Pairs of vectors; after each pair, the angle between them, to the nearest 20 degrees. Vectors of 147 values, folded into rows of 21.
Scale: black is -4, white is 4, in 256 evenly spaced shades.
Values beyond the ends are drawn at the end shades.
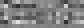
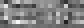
20 degrees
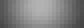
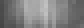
20 degrees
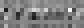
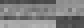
100 degrees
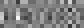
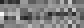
40 degrees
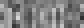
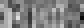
20 degrees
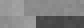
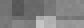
140 degrees
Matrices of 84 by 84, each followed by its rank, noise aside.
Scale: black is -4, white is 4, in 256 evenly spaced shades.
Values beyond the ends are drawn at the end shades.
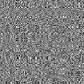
seven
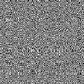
seven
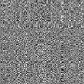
seven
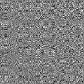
eight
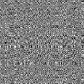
seven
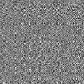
seven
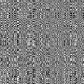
four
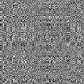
four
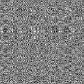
seven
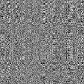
seven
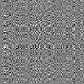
four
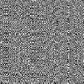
six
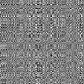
four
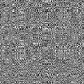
eight
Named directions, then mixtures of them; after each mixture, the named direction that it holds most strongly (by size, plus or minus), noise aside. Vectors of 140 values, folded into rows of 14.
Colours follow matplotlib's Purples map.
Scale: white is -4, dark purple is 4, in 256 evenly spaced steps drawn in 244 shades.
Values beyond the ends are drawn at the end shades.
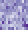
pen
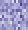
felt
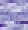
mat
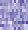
felt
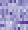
mat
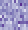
felt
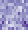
pen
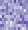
felt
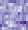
mat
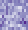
pen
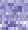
mat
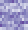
mat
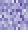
felt
